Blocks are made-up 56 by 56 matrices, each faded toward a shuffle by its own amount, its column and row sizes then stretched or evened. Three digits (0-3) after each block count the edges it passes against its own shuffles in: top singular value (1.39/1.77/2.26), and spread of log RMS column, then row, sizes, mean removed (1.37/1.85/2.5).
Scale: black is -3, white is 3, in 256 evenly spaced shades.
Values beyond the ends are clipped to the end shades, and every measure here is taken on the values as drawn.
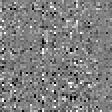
0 3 2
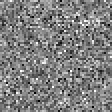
1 0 1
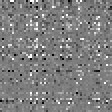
2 2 3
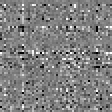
2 2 3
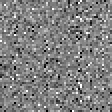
0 2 0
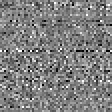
2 0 3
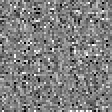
1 2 1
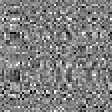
3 0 2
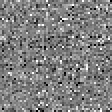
1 1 2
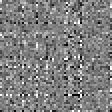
2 3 2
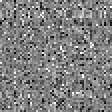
2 2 0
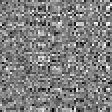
3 2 2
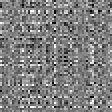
3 3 3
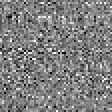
2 0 2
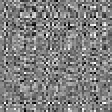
3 3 3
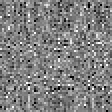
3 2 1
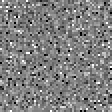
0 0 0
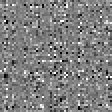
0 3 2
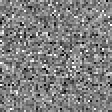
0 0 1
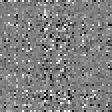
1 3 3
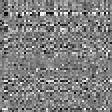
3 1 3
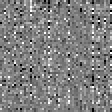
2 3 1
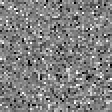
0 0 0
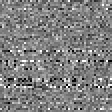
2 0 3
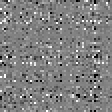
1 3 3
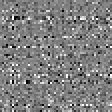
2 2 3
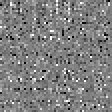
1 2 2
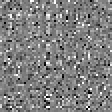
2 2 1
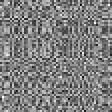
3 0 2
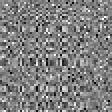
3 2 0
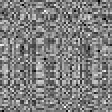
3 1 0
